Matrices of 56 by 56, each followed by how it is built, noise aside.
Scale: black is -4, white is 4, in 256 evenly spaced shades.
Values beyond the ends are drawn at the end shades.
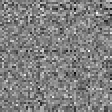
low rank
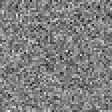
noise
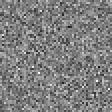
noise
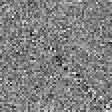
banded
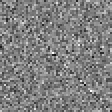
diagonal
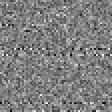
uneven rows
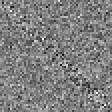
banded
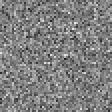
noise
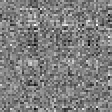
low rank
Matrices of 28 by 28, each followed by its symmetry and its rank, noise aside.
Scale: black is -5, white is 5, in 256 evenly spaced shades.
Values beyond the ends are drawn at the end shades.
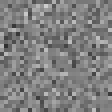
antisymmetric, rank eight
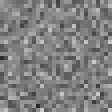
symmetric, rank six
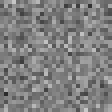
no symmetry, rank eight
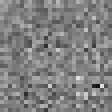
no symmetry, rank seven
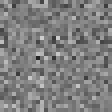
antisymmetric, rank eight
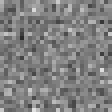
no symmetry, rank six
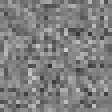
antisymmetric, rank eight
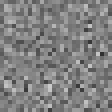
no symmetry, rank eight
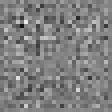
antisymmetric, rank six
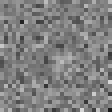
symmetric, rank six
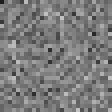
symmetric, rank eight
